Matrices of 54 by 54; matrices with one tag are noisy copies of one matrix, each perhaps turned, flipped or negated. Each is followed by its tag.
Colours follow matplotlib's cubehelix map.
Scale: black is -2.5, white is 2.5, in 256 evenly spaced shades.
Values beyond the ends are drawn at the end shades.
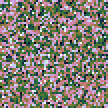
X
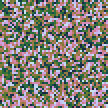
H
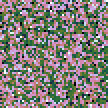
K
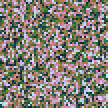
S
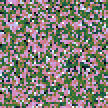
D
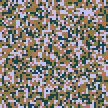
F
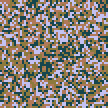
D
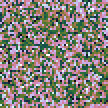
K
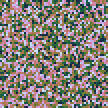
D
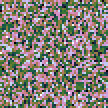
X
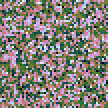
X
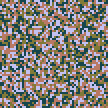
X
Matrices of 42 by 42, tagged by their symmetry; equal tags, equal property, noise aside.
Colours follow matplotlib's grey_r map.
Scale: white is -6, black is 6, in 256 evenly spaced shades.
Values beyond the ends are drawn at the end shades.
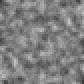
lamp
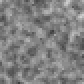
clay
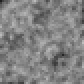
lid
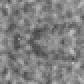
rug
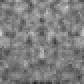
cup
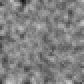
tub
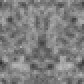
cup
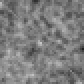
clay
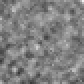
clay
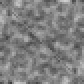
lamp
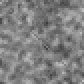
tub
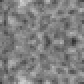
rug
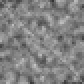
lamp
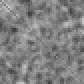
lid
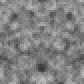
cup
